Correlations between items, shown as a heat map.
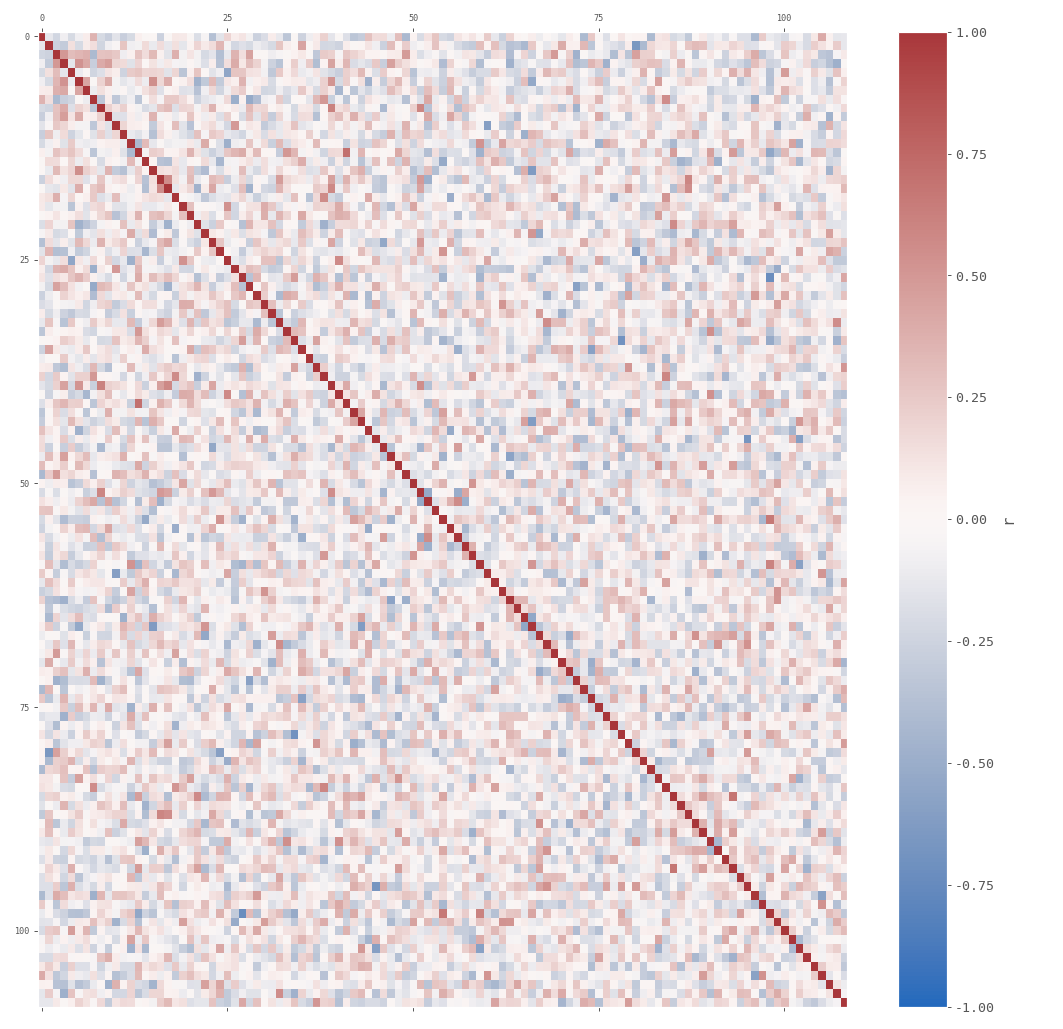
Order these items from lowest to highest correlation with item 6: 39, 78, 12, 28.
12, 28, 39, 78
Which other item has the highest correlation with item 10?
26
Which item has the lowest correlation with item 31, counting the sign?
70
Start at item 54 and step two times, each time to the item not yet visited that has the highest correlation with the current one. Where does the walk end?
59
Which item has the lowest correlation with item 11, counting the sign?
65
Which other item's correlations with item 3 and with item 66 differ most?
5
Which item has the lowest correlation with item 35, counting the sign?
74
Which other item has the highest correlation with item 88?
67
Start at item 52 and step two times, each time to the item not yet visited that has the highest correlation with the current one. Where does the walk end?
46
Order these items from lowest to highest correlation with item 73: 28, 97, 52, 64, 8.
28, 97, 52, 8, 64
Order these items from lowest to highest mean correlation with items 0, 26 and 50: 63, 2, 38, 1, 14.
1, 14, 63, 2, 38
